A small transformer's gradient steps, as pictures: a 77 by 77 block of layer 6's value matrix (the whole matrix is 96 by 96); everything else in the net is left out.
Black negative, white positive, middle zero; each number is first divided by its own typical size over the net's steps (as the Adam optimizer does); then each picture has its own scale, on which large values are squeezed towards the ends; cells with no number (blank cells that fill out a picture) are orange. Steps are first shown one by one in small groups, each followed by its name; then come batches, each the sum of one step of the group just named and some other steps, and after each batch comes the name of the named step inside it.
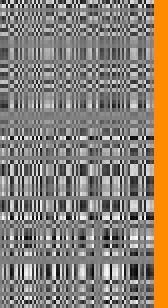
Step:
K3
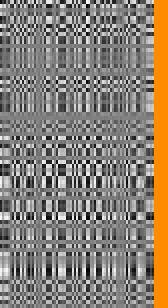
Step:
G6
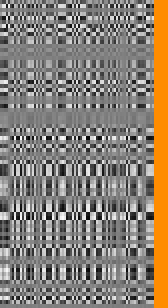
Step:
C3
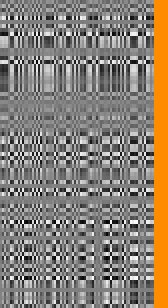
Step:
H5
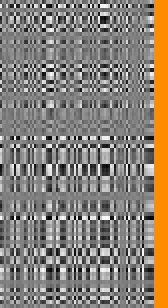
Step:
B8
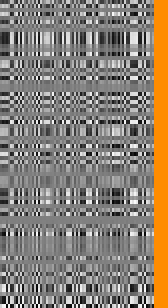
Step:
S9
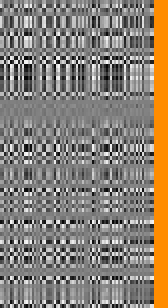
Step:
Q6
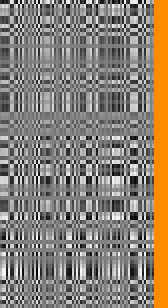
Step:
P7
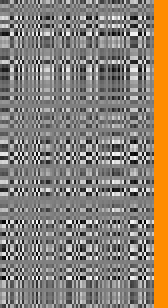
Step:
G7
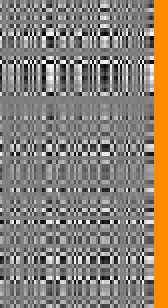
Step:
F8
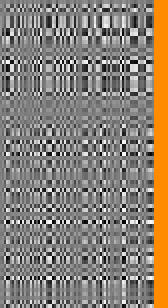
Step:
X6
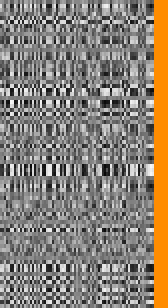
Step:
B8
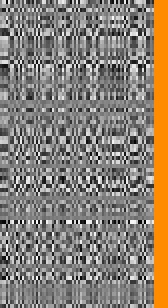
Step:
G7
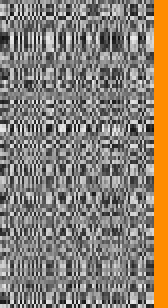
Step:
S9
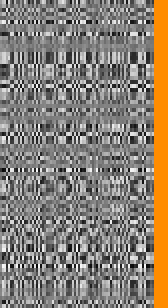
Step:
H5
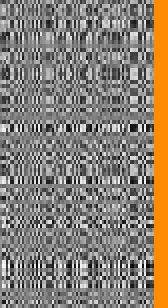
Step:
X6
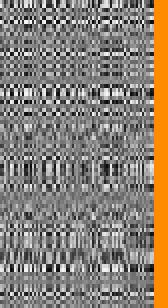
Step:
B8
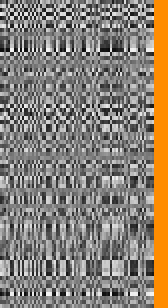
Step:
P7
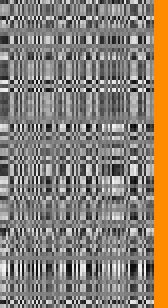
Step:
P7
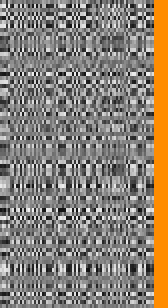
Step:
C3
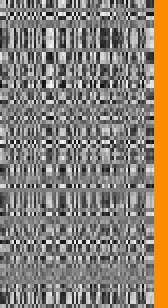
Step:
S9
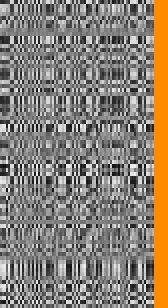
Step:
P7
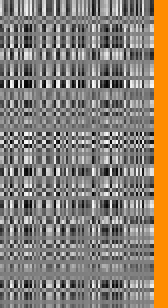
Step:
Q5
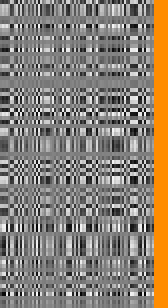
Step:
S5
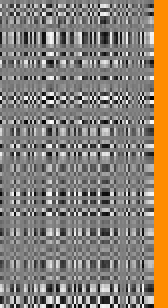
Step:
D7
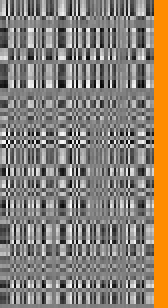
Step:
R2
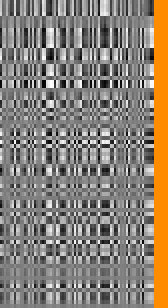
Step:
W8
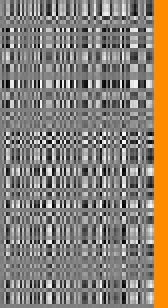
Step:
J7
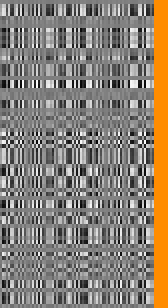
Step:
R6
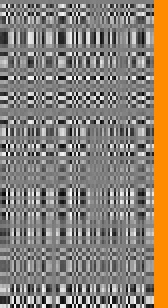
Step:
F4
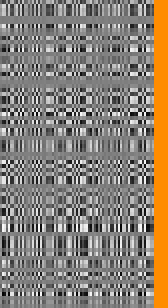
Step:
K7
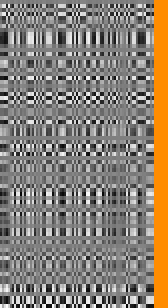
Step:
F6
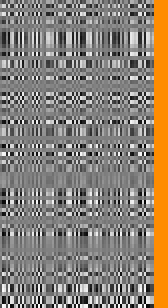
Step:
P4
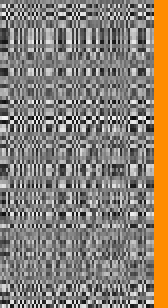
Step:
P4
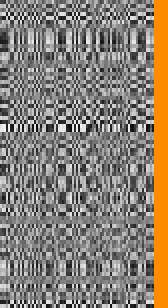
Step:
F4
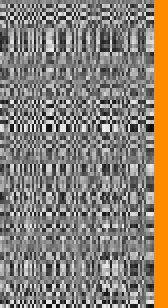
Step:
F6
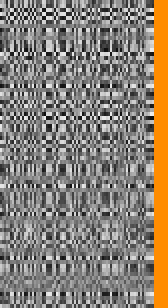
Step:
R2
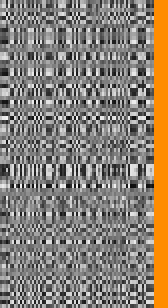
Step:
R2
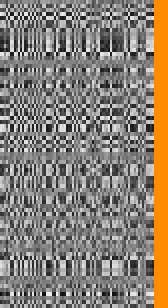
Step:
Q5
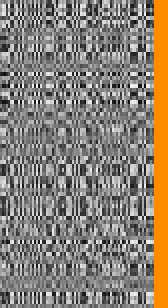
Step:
R6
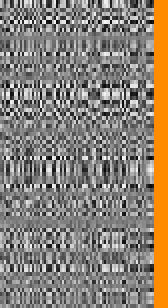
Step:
J7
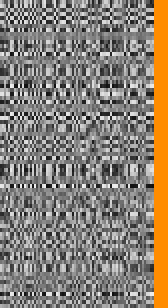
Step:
Q5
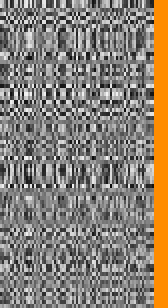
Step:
R2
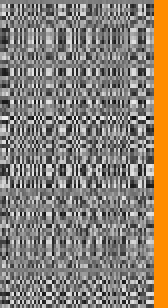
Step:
R6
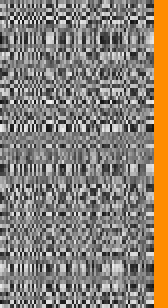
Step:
D7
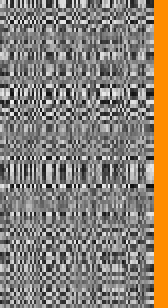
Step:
R2
